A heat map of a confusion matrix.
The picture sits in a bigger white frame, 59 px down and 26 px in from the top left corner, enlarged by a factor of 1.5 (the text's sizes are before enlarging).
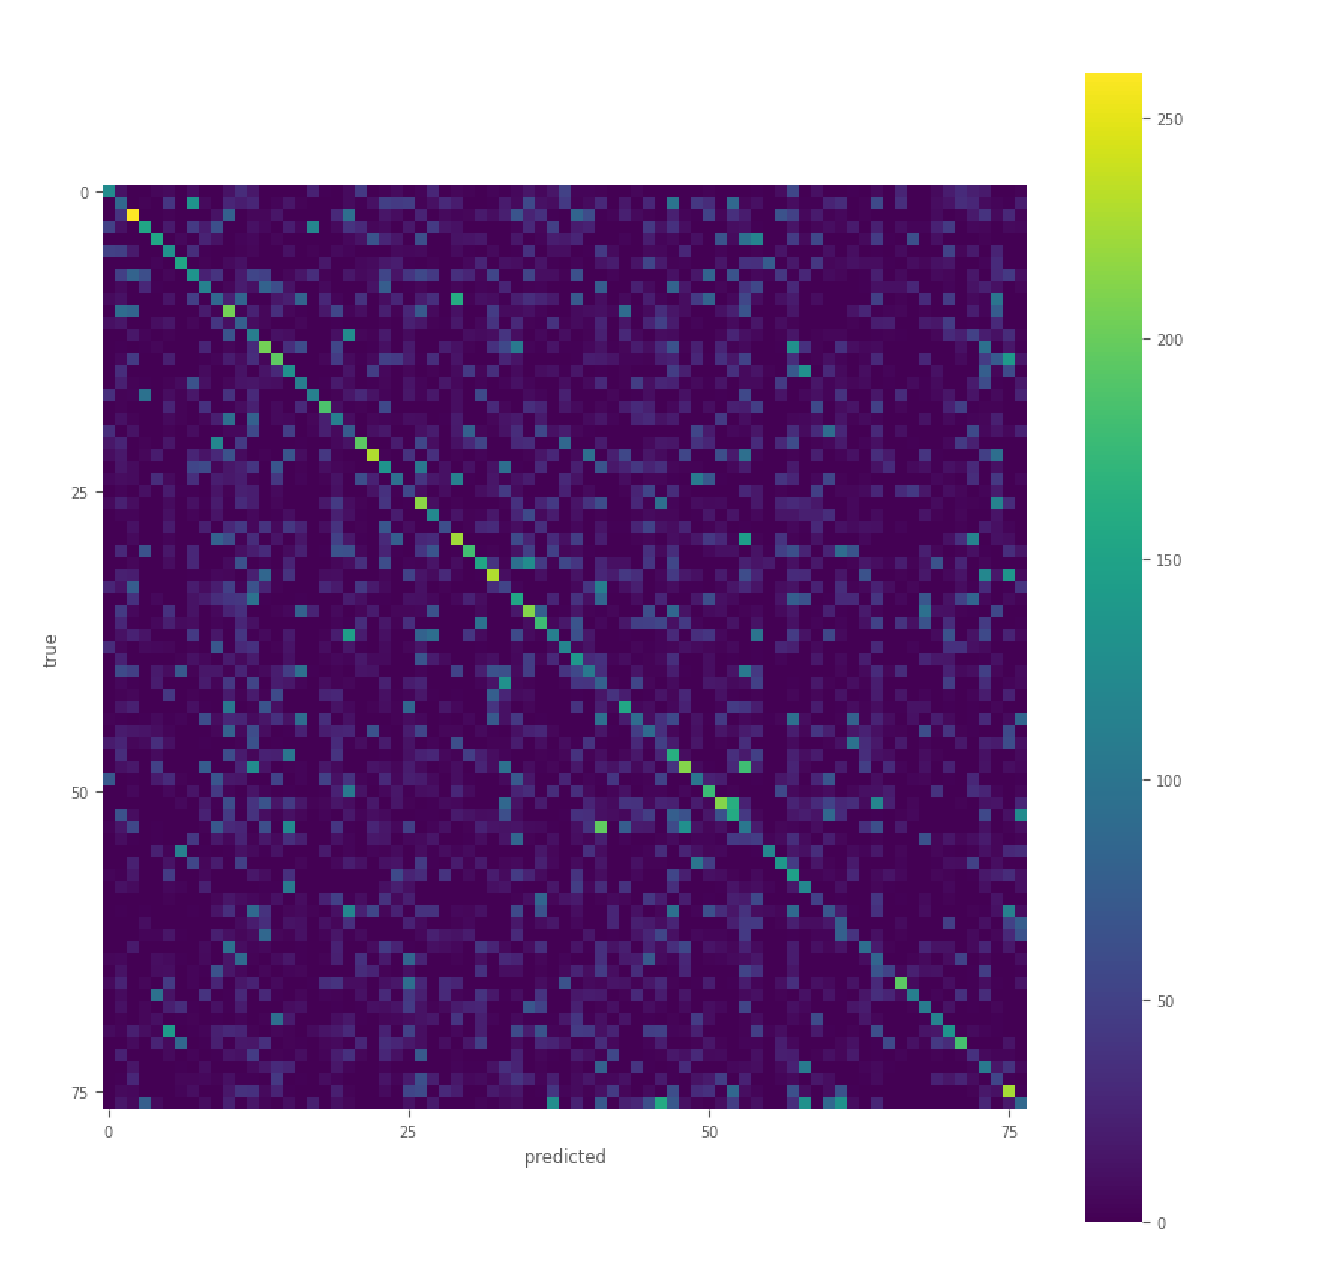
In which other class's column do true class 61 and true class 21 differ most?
9
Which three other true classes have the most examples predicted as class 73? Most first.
32, 13, 15
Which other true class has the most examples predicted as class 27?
37
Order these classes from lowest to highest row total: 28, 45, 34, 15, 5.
5, 28, 15, 45, 34
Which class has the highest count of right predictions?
2
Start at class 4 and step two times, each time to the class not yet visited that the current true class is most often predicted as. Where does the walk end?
34
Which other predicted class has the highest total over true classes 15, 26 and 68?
58
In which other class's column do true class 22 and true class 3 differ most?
17
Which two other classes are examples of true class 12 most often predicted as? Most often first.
20, 10
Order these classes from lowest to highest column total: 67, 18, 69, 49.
67, 69, 18, 49
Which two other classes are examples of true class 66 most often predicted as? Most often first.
25, 38
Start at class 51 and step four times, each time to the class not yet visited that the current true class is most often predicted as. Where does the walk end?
62
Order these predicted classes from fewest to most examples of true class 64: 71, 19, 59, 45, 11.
59, 19, 71, 45, 11
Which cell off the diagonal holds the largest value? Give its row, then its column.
53, 41
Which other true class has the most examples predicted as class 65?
71
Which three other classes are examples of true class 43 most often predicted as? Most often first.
10, 25, 13
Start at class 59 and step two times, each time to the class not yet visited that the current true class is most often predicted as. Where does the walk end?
31
